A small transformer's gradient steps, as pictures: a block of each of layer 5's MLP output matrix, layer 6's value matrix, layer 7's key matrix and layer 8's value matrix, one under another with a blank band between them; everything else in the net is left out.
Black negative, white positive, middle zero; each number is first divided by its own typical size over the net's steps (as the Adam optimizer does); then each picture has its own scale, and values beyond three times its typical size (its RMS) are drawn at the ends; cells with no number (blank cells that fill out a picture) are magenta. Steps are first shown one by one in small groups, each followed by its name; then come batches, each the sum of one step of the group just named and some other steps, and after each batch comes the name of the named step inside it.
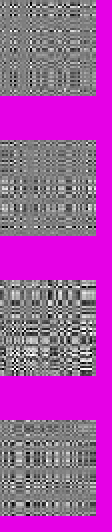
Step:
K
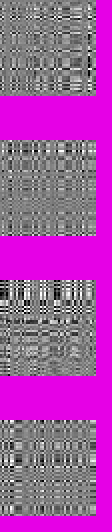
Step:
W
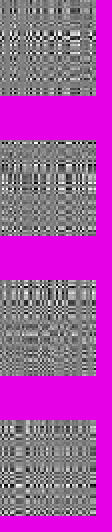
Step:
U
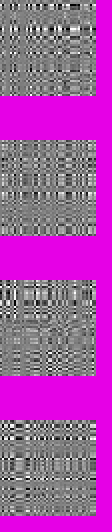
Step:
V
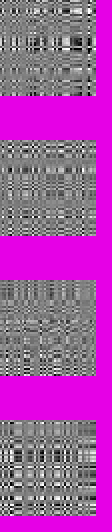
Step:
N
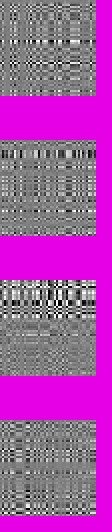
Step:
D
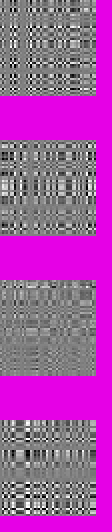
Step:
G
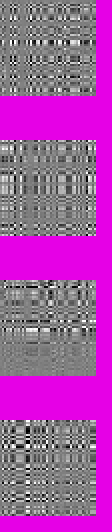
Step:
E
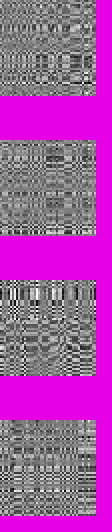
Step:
V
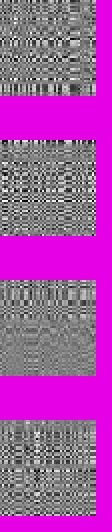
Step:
U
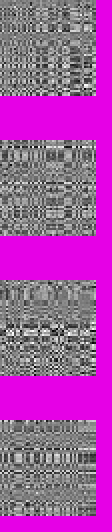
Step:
K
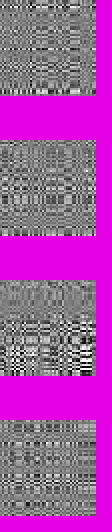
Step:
K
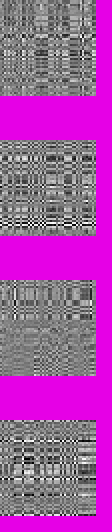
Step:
V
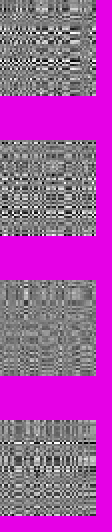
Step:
U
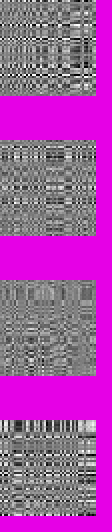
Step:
G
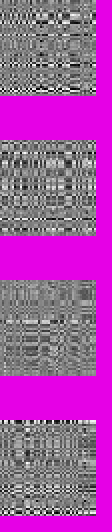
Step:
G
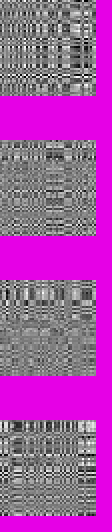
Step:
V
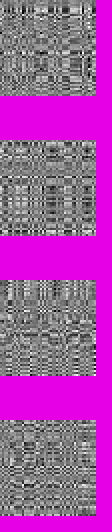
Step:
W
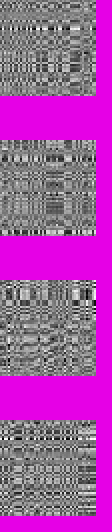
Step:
V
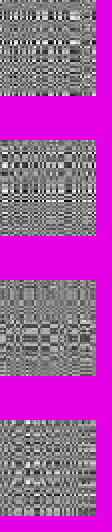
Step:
E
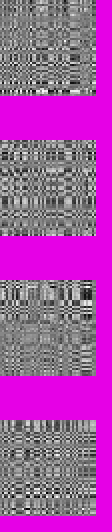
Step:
G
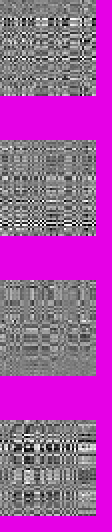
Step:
E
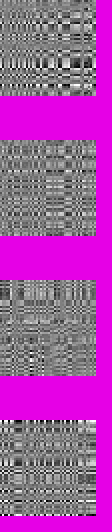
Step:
W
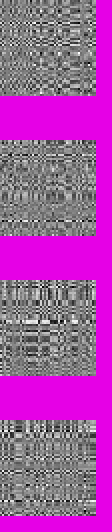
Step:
U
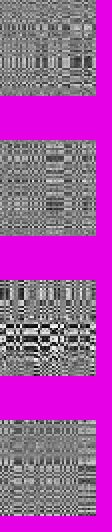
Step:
W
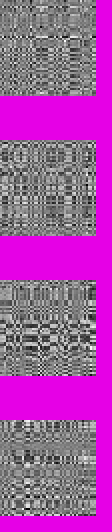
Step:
G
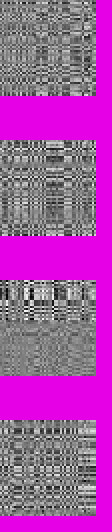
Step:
W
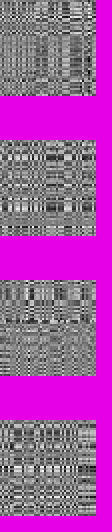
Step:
W
